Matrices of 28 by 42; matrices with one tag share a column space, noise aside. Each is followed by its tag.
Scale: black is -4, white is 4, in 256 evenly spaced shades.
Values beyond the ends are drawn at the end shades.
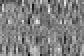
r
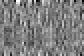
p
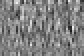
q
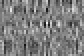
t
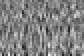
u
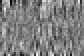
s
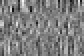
t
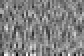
u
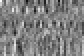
t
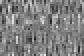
r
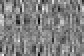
r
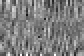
s
